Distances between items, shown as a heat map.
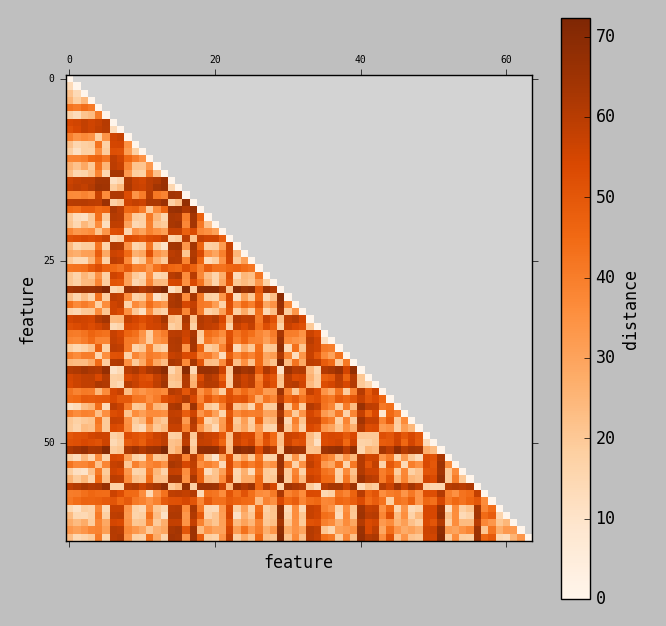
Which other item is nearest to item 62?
36
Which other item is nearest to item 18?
57
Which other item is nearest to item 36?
35
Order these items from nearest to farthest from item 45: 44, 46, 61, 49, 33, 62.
61, 62, 46, 44, 49, 33
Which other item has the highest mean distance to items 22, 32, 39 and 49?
18
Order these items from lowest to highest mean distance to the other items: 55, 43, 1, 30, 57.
1, 30, 55, 43, 57
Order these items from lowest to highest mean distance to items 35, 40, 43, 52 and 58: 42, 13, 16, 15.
13, 42, 15, 16
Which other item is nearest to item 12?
30
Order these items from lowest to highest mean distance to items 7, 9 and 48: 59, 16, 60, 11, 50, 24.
59, 60, 24, 50, 11, 16
